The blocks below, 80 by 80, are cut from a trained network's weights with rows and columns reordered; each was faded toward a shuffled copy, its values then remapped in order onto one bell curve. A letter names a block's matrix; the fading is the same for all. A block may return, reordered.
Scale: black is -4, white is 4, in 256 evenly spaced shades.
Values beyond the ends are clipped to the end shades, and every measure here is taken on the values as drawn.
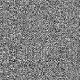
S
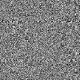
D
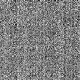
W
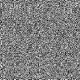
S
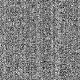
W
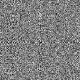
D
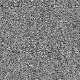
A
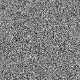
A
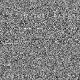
A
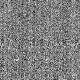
W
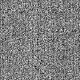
W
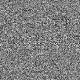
A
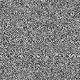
A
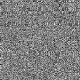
S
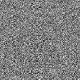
S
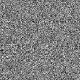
S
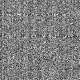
W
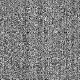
W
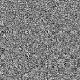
S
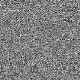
A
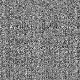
W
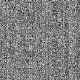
W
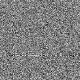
D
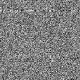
D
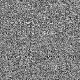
A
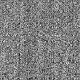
W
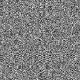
S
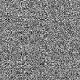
S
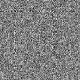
D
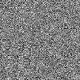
A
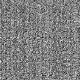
W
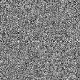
D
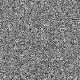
A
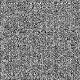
W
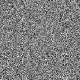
D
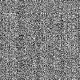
W
